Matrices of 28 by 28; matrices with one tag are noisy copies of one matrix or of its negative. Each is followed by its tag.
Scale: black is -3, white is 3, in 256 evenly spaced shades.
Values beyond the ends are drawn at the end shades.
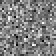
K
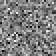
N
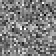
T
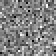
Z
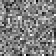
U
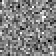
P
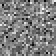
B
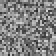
N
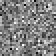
N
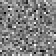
U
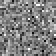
Z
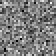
U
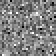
B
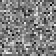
B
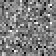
U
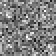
P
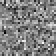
B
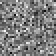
B
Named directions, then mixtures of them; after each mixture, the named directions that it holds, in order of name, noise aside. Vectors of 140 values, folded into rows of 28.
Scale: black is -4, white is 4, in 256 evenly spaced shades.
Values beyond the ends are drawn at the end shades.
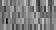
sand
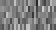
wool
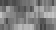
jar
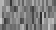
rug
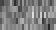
jar, rug, wool.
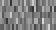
rug, sand, wool.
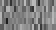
jar, rug, sand.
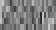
rug.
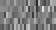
wool.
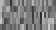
rug.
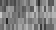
jar, sand.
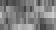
jar.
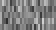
rug, sand.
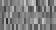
sand, wool.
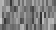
rug.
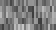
jar, rug, wool.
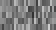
rug, wool.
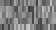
jar, rug, wool.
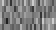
rug, sand.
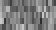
jar, rug, sand.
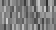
sand.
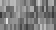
jar, sand.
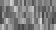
jar, rug, wool.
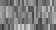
jar, rug, wool.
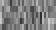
rug.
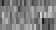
jar, rug, sand.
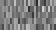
wool.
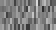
wool.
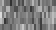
jar, rug.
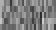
rug.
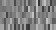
wool.
